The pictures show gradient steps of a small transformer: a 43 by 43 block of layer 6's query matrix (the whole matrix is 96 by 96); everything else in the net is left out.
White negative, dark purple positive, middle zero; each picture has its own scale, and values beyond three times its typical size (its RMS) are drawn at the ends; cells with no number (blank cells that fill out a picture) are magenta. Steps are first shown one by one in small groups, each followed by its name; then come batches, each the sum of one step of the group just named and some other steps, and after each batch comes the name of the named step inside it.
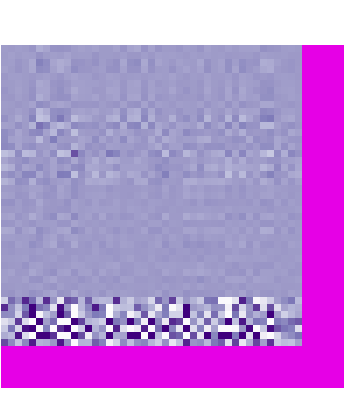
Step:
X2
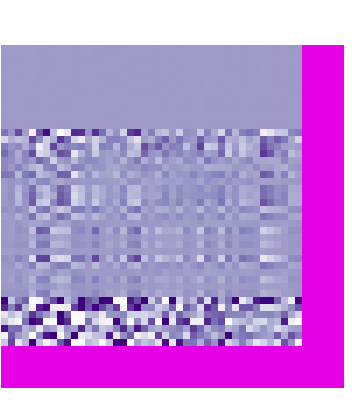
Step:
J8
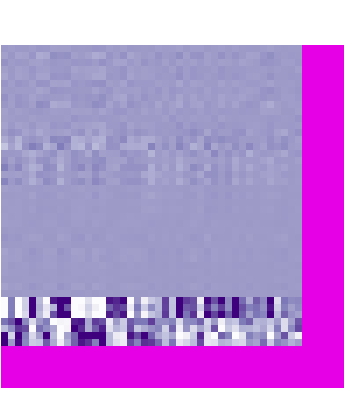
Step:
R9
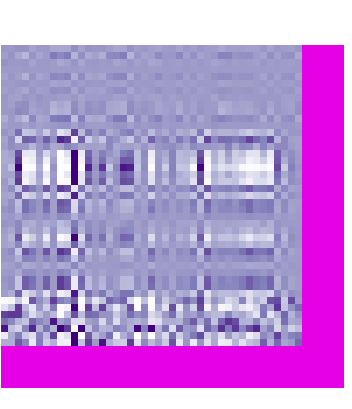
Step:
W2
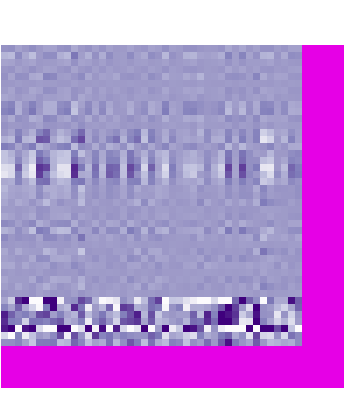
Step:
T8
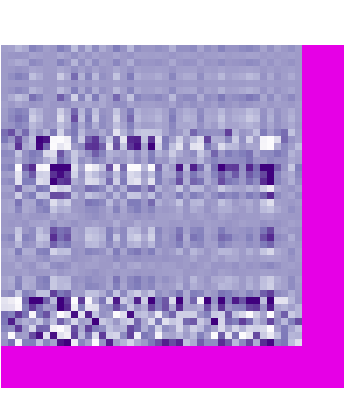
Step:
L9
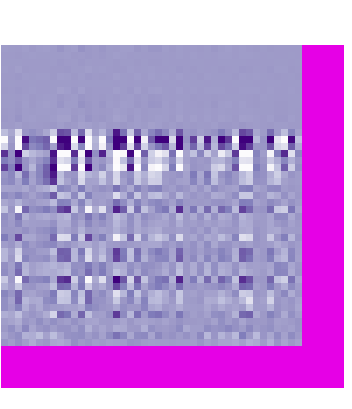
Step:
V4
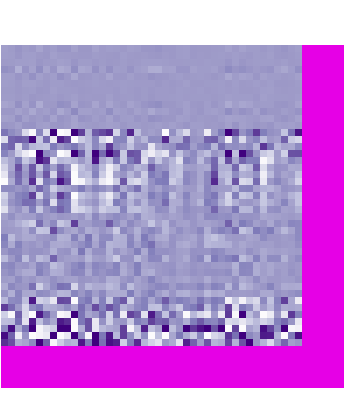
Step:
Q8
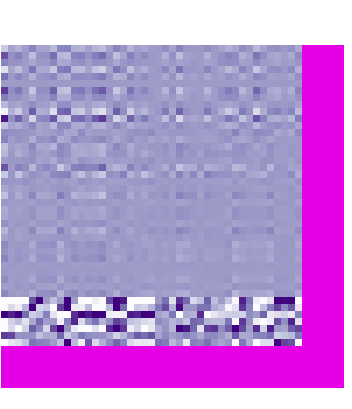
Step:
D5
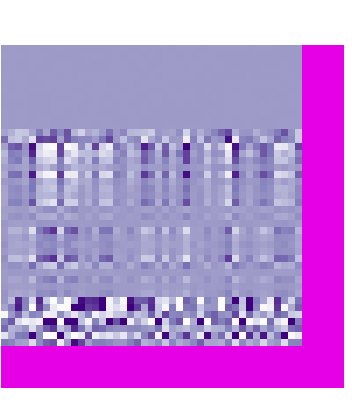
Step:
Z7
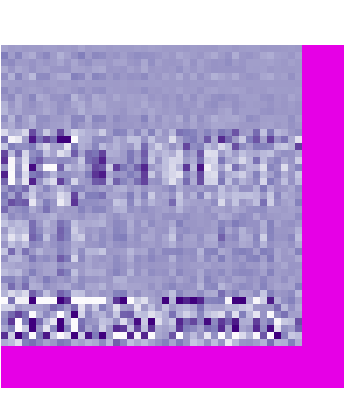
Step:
W2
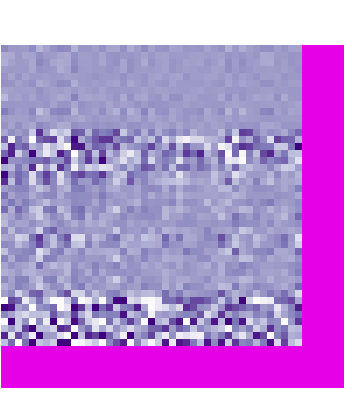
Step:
X2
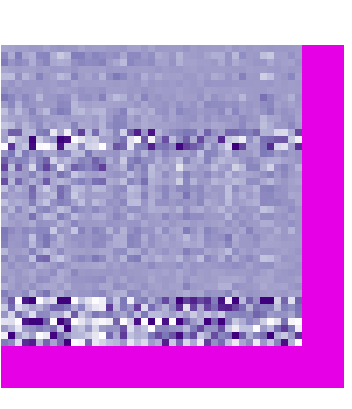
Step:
J8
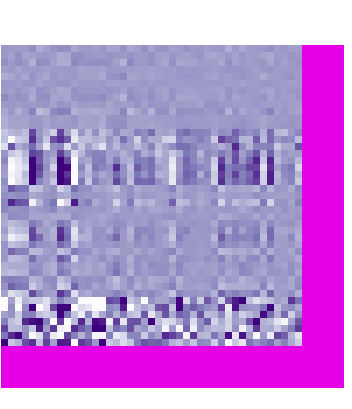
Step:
R9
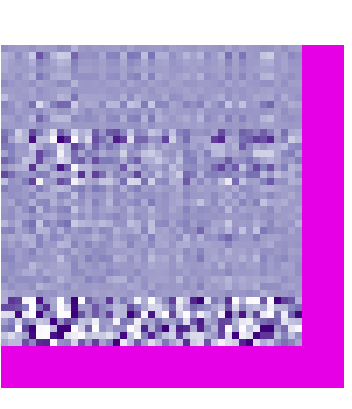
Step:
Q8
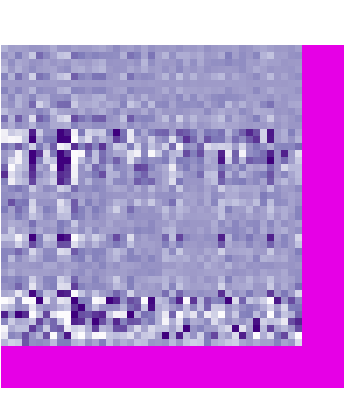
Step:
D5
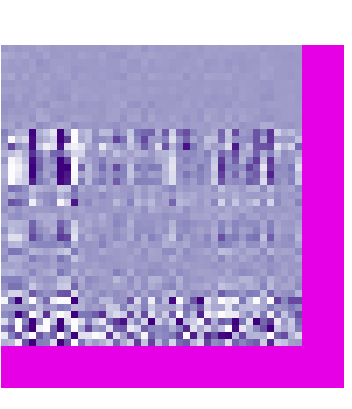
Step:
X2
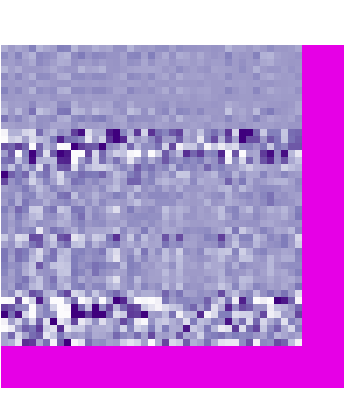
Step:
D5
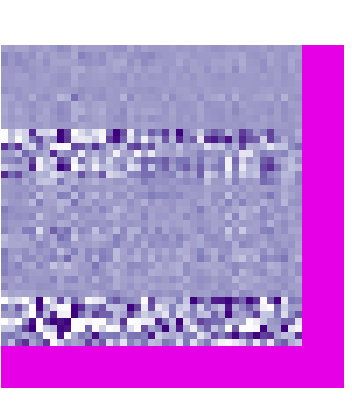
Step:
Z7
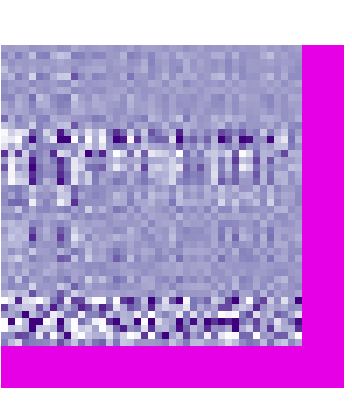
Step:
V4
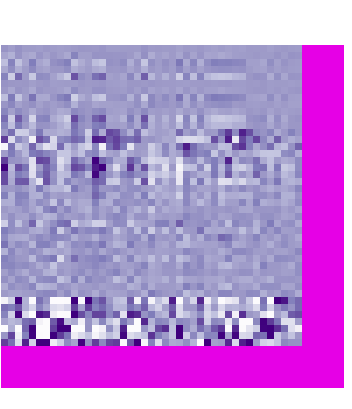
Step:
Q8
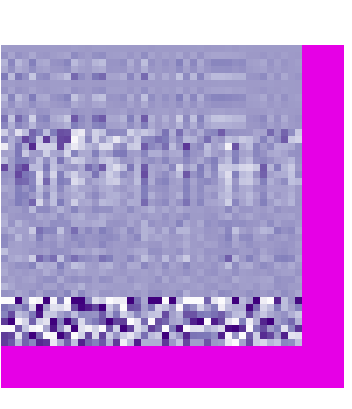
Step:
Z7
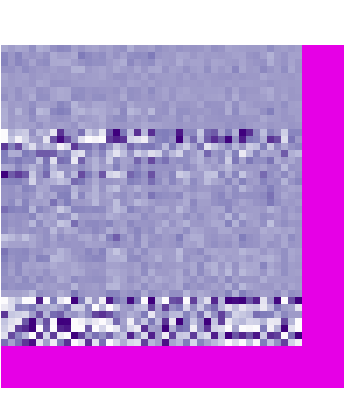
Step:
J8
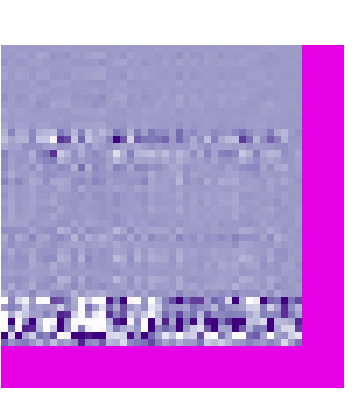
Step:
R9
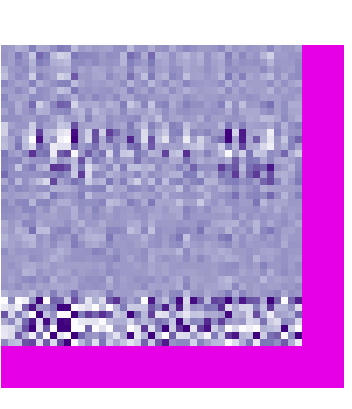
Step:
L9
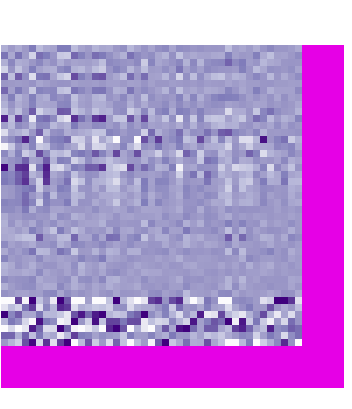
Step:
D5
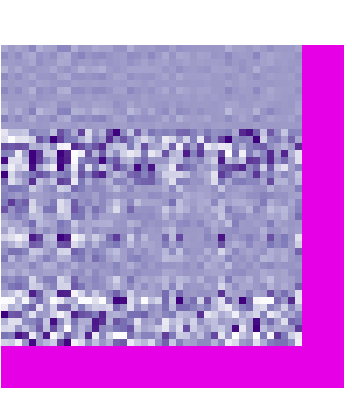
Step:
D5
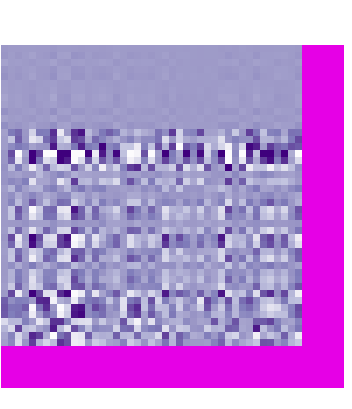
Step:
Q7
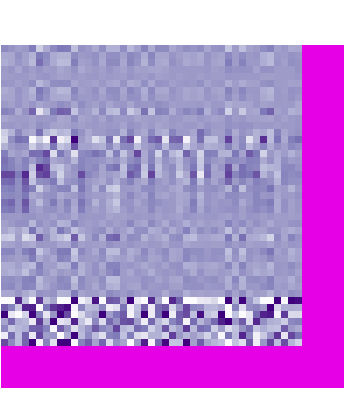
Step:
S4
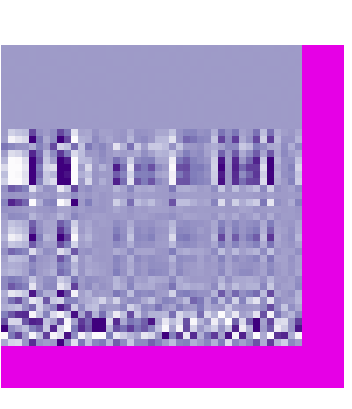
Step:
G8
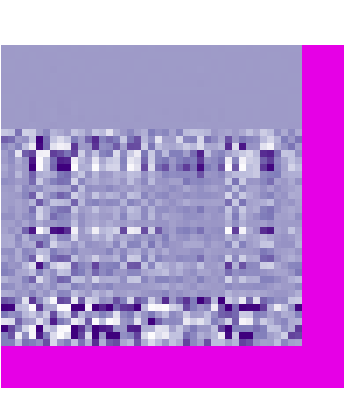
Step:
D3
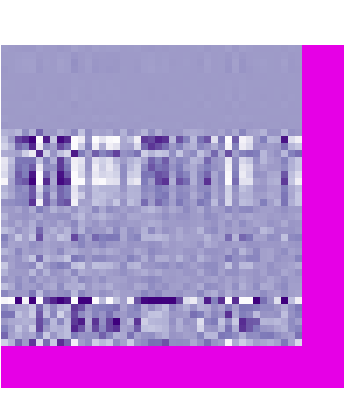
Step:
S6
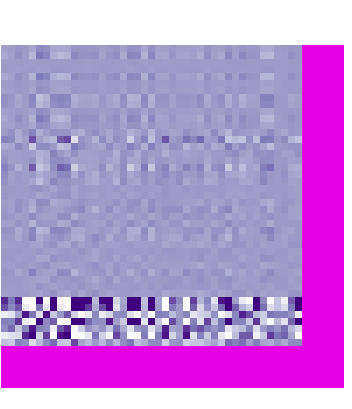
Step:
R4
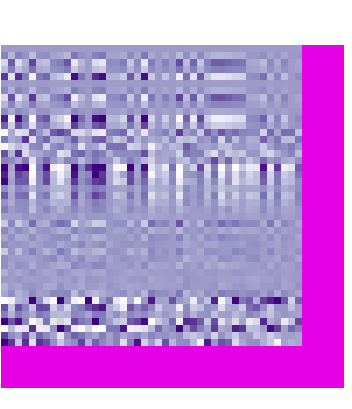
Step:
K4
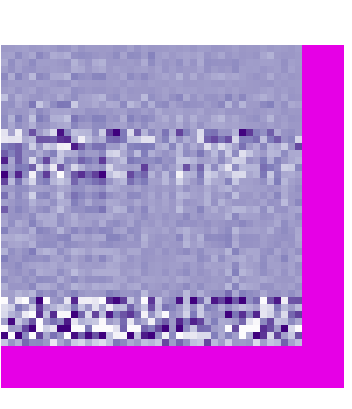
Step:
K4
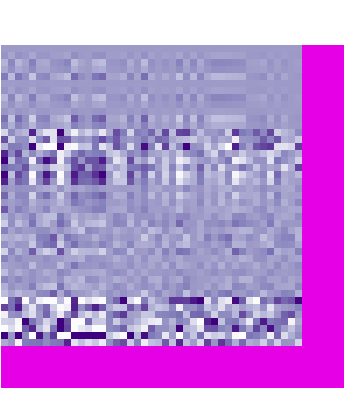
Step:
K4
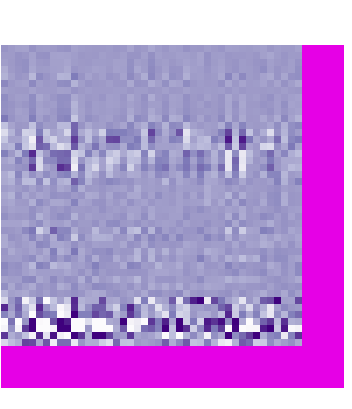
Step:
D3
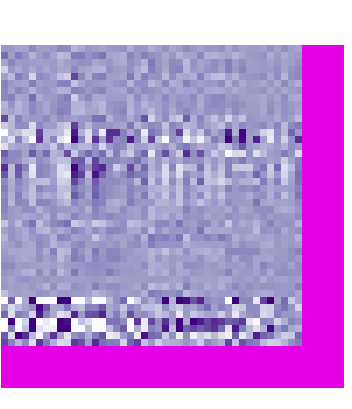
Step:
K4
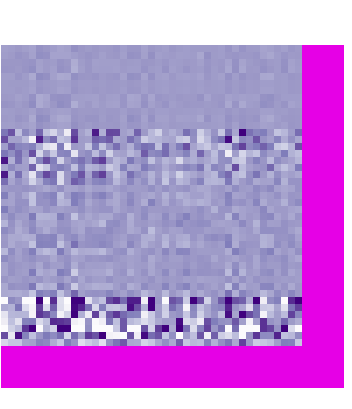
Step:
R4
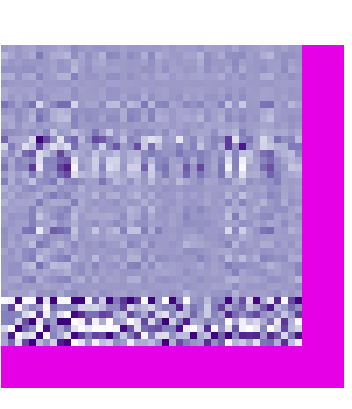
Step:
D3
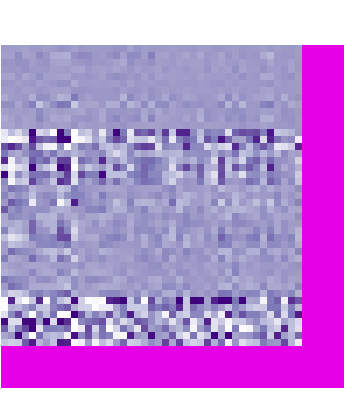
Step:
G8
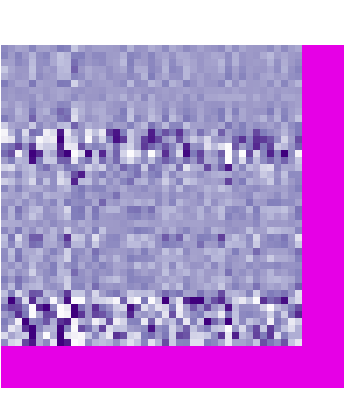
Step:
Q7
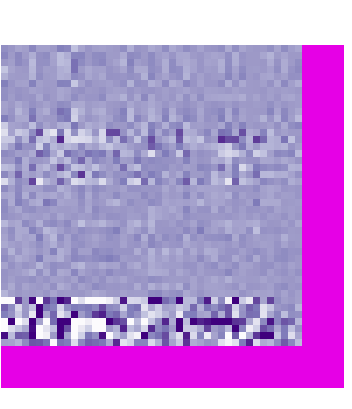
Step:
S6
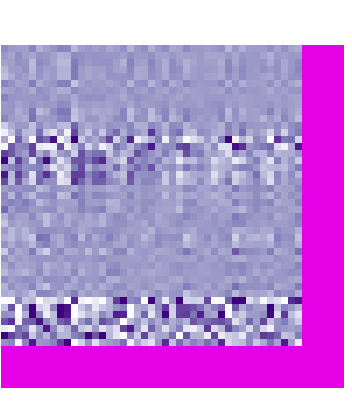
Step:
S4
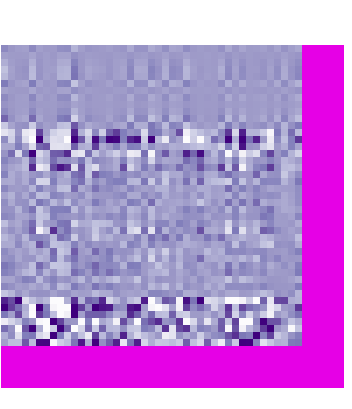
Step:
D3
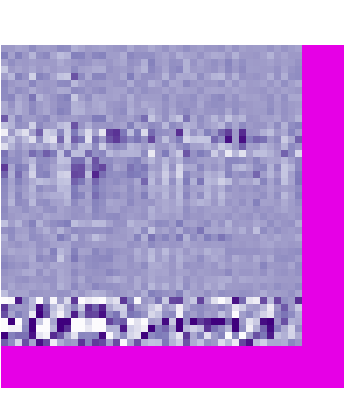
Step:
K4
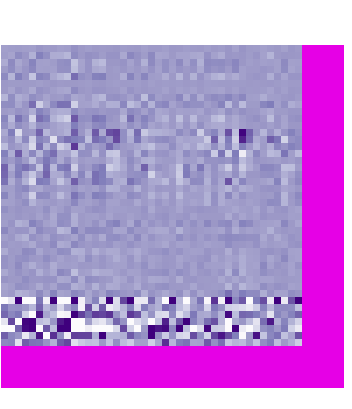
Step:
K4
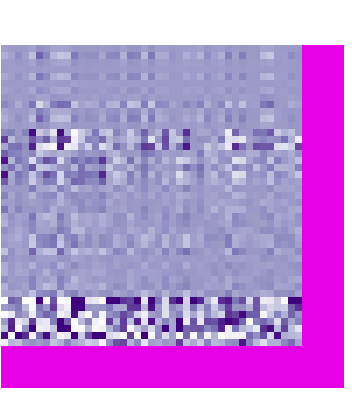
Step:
R4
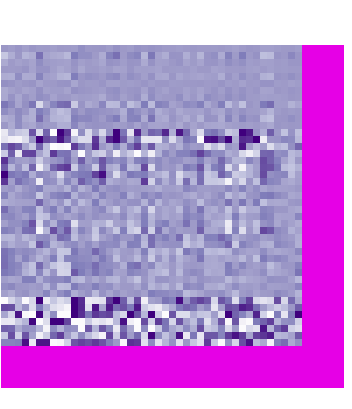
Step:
D3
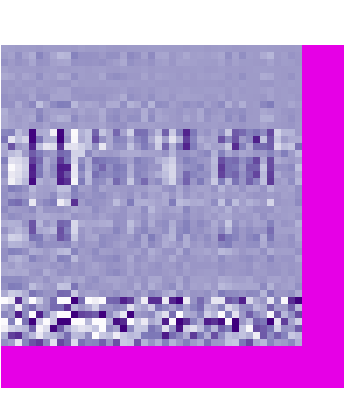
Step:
G8
